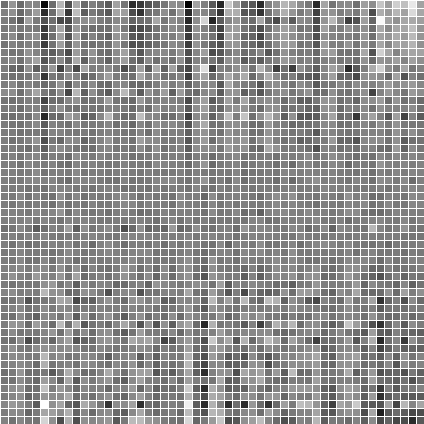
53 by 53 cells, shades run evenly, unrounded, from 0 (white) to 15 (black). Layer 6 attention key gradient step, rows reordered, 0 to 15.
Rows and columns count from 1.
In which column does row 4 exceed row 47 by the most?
24
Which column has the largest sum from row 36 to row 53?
48
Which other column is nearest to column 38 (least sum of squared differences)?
43
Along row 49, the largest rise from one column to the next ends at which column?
25
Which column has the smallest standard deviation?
1
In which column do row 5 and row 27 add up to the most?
33
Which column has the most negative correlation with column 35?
11
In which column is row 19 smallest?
34
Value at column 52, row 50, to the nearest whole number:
10
